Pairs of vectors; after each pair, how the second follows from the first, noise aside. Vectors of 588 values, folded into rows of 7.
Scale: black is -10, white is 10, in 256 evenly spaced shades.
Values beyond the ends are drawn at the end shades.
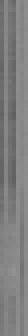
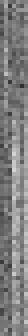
reversed, negated, scaled up.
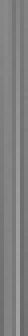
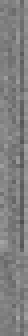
wrapped around, negated.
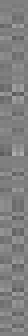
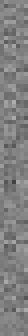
reversed, negated.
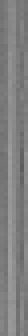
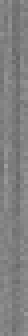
reversed, negated, shrunk.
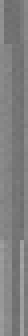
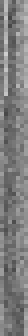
reversed, scaled up.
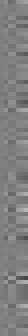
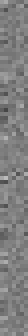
wrapped around, negated.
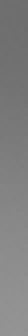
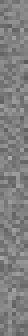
shuffled.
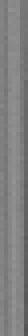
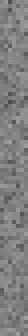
shuffled.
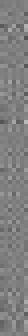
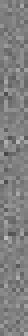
wrapped around.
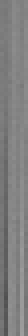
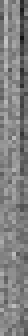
reversed, scaled up.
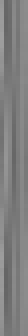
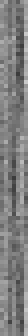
reversed, scaled up.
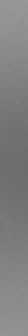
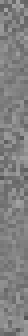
sign-scrambled.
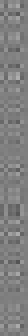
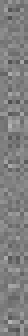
reversed, negated.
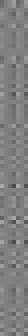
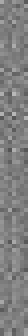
reversed, negated.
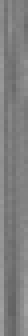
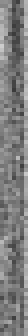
reversed, scaled up.
